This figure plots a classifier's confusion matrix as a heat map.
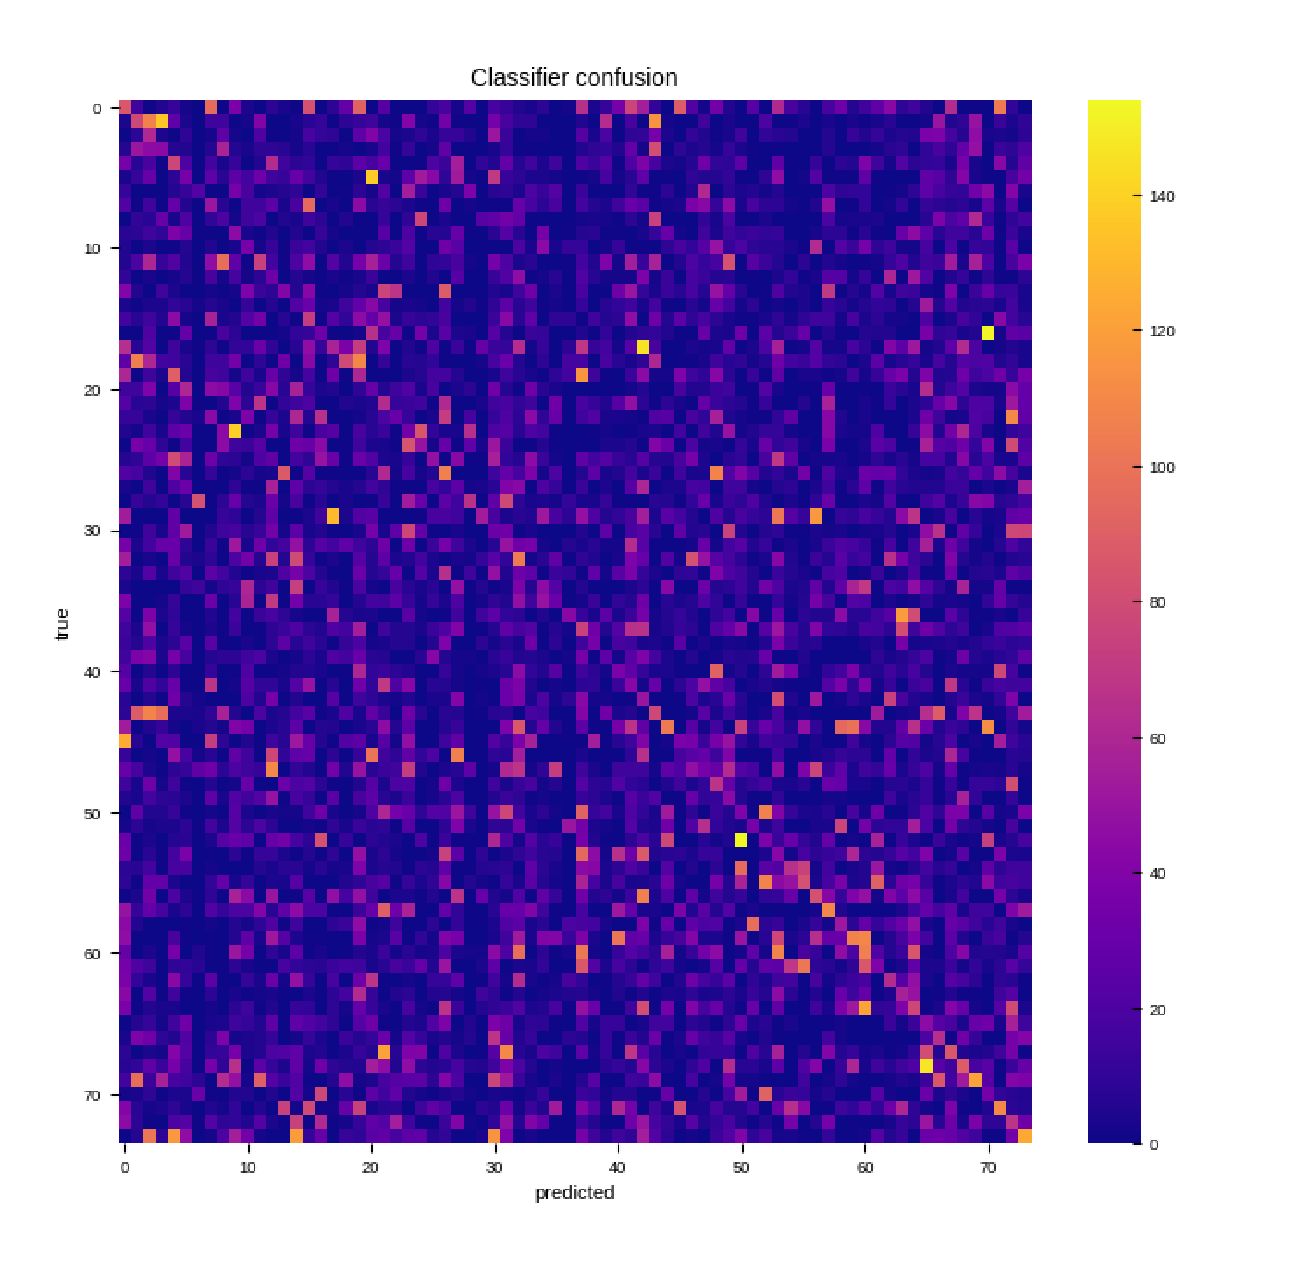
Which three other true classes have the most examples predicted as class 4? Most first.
73, 19, 25
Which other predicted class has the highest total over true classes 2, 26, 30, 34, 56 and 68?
65
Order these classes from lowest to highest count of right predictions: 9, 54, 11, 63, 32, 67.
9, 63, 54, 11, 67, 32
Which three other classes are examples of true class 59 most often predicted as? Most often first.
60, 40, 53
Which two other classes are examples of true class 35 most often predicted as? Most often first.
12, 10
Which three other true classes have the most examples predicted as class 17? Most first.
29, 36, 56
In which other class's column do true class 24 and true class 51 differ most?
58
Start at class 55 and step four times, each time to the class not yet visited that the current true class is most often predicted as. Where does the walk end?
63
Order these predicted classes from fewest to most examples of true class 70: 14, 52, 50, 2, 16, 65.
2, 14, 65, 50, 16, 52
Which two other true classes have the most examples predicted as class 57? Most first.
13, 21
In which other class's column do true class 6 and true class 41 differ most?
7
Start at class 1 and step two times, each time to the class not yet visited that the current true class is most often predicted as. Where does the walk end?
43
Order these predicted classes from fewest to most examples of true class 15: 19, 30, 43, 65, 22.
22, 30, 65, 43, 19
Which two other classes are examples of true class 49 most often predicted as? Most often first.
68, 12
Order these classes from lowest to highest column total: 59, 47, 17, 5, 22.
22, 17, 59, 5, 47
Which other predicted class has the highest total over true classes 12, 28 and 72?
31
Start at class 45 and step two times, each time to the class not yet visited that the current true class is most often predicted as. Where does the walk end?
71
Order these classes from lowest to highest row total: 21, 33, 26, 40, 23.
40, 33, 21, 23, 26
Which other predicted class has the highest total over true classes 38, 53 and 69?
26
